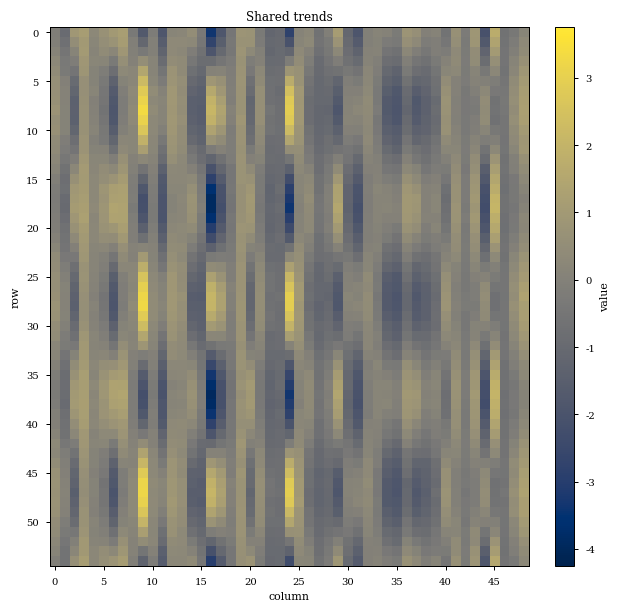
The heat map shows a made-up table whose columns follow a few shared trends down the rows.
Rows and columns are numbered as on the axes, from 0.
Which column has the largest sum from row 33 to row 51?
3
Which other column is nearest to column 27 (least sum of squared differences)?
15
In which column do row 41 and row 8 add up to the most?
9
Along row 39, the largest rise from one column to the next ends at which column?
45
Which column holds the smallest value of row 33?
16
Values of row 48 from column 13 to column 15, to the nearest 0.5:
0.5 -1.5 -1.5
